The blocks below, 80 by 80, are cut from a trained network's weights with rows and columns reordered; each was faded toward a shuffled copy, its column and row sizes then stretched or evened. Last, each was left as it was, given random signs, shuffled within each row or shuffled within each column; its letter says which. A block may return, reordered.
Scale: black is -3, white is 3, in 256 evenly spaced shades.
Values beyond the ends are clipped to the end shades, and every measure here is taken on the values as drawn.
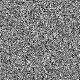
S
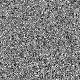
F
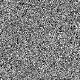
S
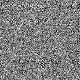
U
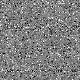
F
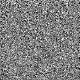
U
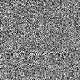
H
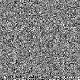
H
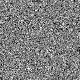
F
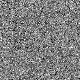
F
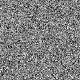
F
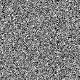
S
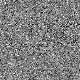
F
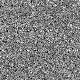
F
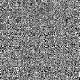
H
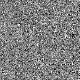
U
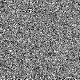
F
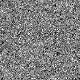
U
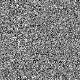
U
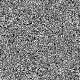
F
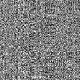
H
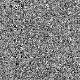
U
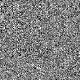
U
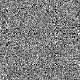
H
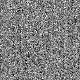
S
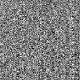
H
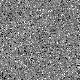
S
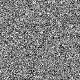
F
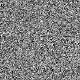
U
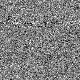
F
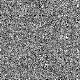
U
